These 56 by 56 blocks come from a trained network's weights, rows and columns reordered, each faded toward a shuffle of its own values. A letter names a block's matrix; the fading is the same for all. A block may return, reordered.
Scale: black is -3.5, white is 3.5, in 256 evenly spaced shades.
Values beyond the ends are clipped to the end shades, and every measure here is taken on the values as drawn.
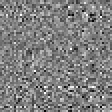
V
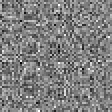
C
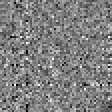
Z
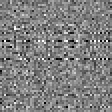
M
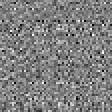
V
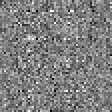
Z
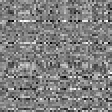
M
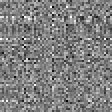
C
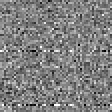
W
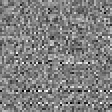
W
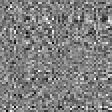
V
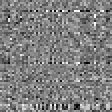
M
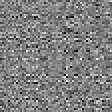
V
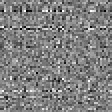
M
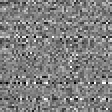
M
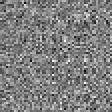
C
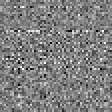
V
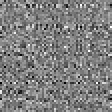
V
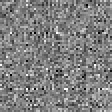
Z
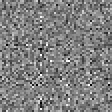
Z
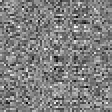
C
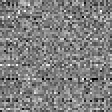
W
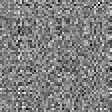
C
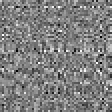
C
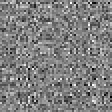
V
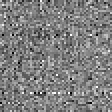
Z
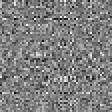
V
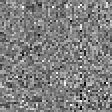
Z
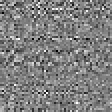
V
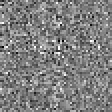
Z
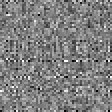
W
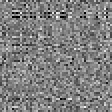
W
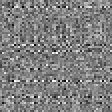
M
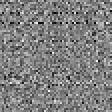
W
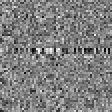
W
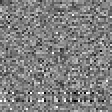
W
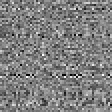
W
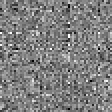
Z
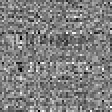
C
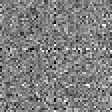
Z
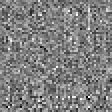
Z
